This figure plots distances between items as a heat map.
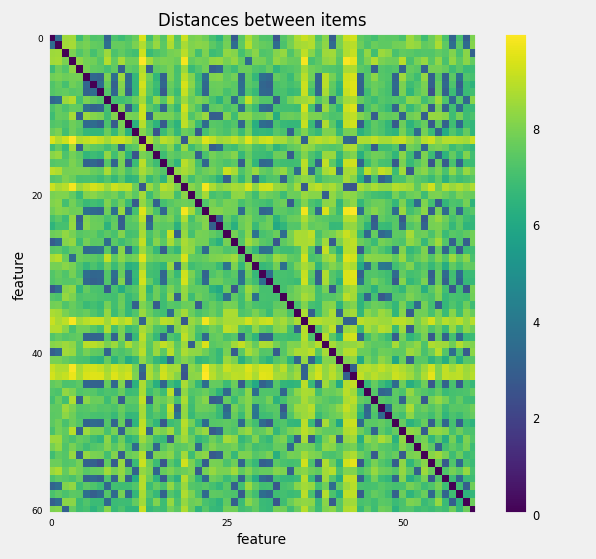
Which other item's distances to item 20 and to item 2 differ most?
39
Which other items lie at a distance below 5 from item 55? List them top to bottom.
12, 15, 21, 34, 52
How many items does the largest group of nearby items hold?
16
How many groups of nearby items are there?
10
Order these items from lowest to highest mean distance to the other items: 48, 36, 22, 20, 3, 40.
22, 48, 40, 20, 3, 36
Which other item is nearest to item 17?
51
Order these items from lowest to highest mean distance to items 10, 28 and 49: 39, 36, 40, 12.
12, 40, 39, 36
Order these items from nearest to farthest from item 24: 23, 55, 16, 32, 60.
23, 32, 60, 16, 55
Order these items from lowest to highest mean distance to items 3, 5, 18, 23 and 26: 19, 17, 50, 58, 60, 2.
58, 50, 60, 2, 17, 19
